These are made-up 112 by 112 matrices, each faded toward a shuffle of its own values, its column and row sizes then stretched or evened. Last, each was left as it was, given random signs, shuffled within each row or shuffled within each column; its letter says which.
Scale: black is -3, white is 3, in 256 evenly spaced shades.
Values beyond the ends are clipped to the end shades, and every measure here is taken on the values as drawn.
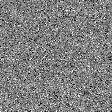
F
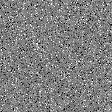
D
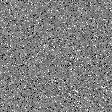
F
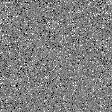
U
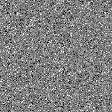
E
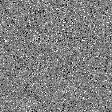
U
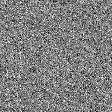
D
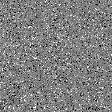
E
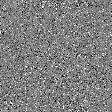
U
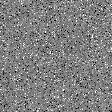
D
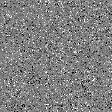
U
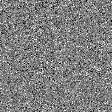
U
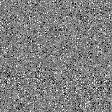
E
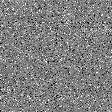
F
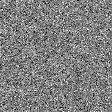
D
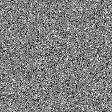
U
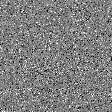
F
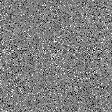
E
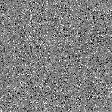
E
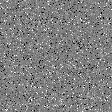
F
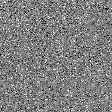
F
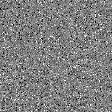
E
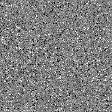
U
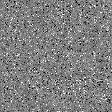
U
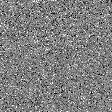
F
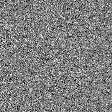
D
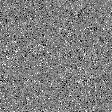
U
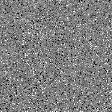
E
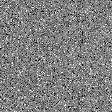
D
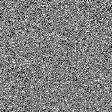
E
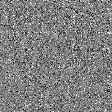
E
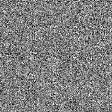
E
